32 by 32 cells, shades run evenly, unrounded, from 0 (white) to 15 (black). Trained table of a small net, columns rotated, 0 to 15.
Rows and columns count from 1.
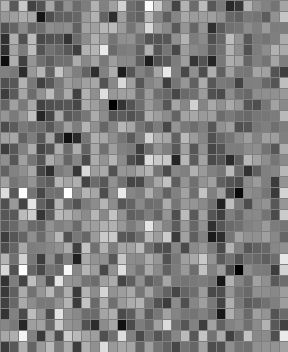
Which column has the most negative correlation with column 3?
27
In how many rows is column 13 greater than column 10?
17
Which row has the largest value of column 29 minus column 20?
10
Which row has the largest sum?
6
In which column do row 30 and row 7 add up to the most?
14
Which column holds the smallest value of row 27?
12
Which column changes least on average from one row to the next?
29
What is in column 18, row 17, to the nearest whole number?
5
